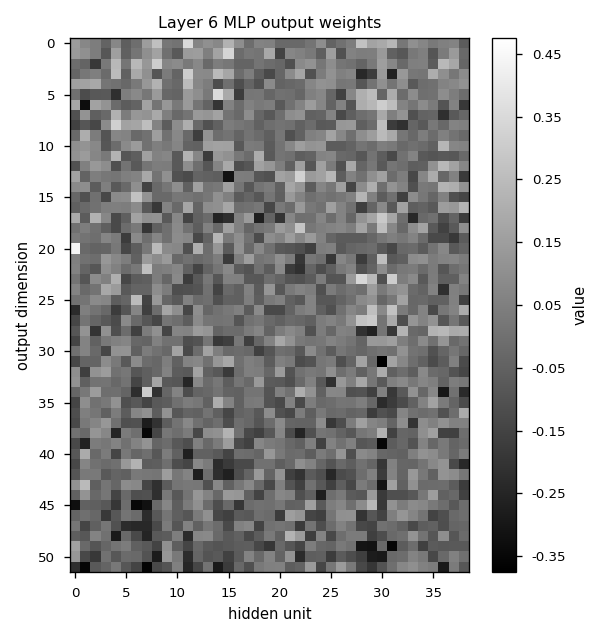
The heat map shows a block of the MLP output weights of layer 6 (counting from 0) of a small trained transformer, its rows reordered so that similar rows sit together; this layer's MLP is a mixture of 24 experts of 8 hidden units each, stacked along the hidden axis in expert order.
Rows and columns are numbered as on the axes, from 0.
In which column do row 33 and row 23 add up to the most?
28
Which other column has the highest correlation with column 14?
15
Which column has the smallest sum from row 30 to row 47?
30
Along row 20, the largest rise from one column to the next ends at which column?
12
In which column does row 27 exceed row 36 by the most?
29
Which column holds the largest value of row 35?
14
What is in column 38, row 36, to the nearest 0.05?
0.2
